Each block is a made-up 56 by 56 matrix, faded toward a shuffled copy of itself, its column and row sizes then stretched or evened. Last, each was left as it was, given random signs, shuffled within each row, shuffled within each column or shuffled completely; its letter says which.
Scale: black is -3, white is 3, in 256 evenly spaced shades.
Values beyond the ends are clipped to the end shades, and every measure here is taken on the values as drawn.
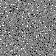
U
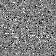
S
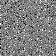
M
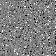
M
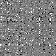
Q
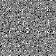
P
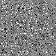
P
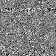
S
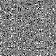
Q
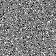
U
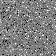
U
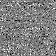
S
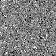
U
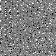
M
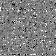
P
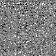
P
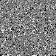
P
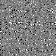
P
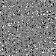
P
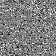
S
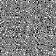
Q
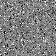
M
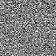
Q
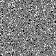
M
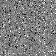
M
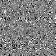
Q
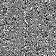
M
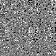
Q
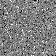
U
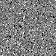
M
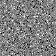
M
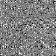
Q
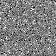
U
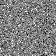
U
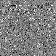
S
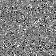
S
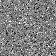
U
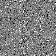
M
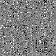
Q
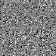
P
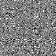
Q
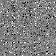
P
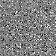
P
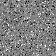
U
